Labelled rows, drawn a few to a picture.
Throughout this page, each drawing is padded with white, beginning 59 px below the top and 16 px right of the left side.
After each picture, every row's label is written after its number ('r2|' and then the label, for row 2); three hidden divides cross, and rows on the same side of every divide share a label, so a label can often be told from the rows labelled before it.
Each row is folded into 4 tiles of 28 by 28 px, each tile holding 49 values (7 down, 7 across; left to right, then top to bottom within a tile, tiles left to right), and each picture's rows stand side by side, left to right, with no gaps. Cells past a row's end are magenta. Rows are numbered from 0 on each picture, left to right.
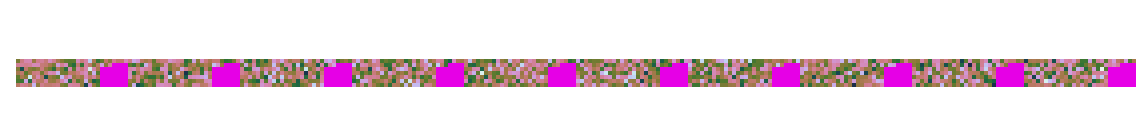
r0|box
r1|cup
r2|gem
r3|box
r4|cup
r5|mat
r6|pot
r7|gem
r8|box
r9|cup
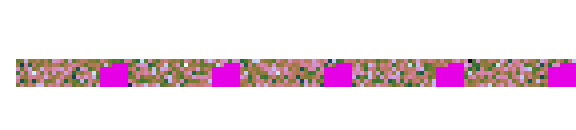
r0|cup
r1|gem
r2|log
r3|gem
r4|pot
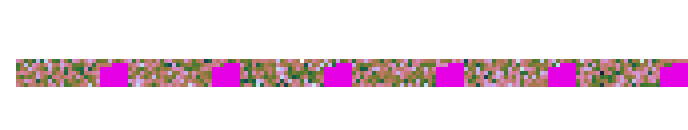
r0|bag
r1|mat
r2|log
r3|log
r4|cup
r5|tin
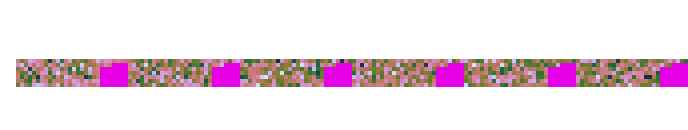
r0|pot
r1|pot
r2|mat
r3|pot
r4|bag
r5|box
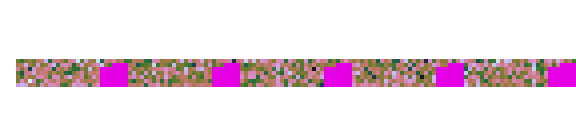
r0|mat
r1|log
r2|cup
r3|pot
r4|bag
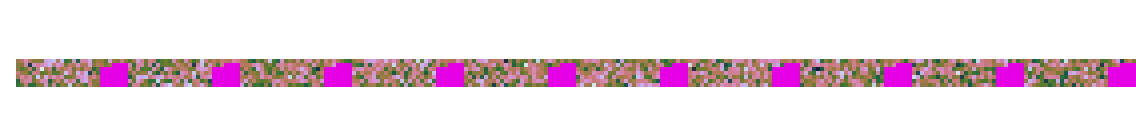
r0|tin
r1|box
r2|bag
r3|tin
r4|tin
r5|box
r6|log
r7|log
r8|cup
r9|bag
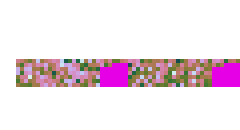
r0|tin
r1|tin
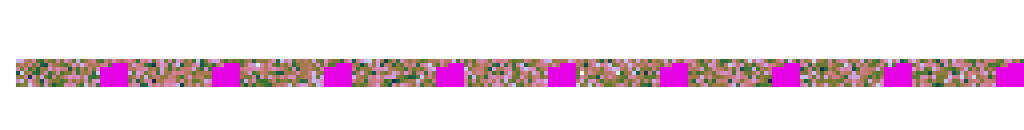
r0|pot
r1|gem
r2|bag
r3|log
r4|gem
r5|pot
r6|box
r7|pot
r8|bag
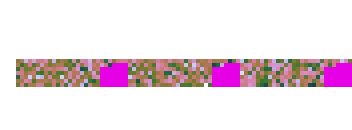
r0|box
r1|gem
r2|bag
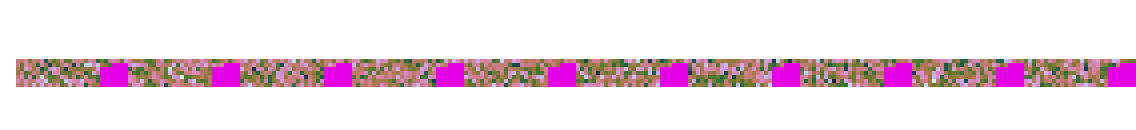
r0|box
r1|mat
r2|pot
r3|box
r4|cup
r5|pot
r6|gem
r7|log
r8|box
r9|bag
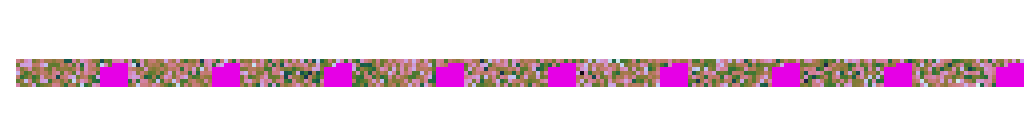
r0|box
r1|pot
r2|pot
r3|log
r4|bag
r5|bag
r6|gem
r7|cup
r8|box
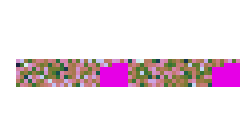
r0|tin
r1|log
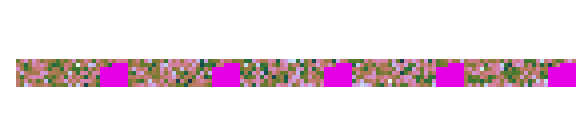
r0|box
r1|gem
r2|pot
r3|mat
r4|gem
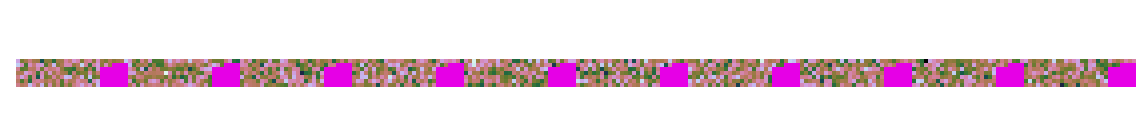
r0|pot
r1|log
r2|pot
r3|tin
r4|tin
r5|mat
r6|box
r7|pot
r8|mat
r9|gem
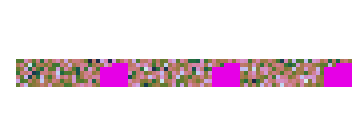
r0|pot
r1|bag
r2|cup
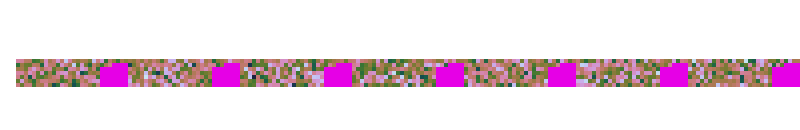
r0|gem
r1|box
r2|gem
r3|box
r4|pot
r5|bag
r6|tin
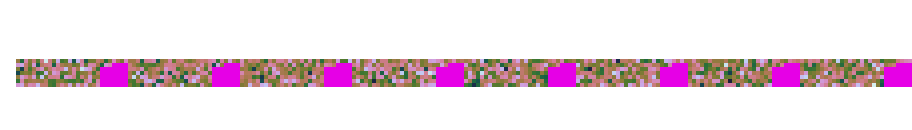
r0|pot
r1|cup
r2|pot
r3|gem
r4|log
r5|log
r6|tin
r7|log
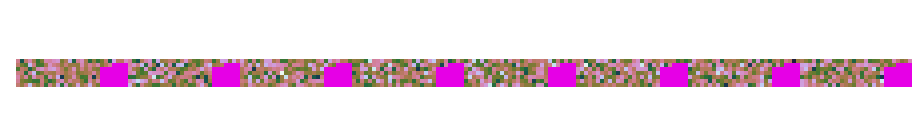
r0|pot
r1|mat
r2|mat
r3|tin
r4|log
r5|bag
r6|pot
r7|mat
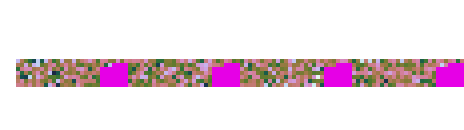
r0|bag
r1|log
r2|log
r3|log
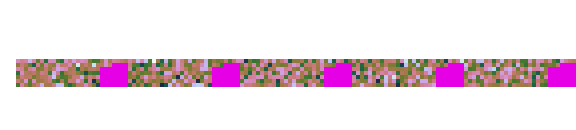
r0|log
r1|log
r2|mat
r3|pot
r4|log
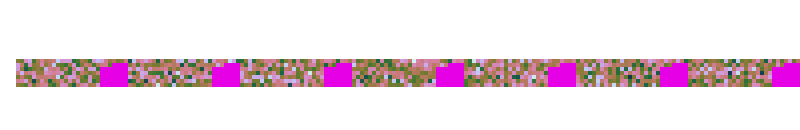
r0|pot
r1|cup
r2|tin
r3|pot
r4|cup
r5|tin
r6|cup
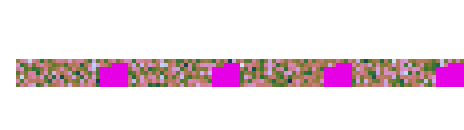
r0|log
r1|mat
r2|pot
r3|gem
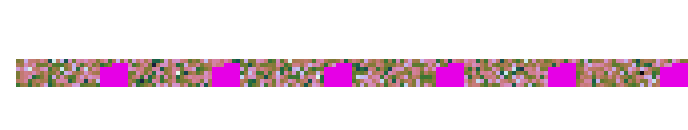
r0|cup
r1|cup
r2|cup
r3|box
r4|mat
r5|gem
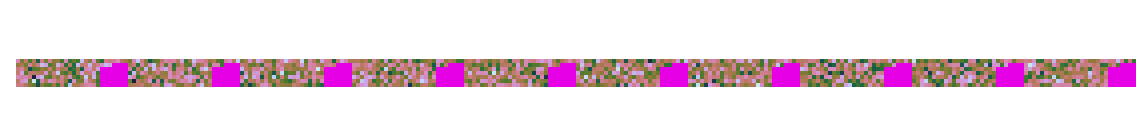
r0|box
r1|log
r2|log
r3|bag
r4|log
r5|mat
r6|pot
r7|gem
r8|mat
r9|bag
